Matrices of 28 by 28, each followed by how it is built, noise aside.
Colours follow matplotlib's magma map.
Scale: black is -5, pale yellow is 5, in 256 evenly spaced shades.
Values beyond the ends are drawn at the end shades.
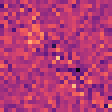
banded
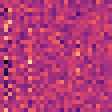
uneven columns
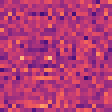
low rank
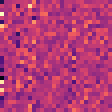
uneven columns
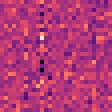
uneven columns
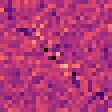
banded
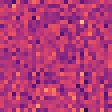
low rank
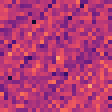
Hankel
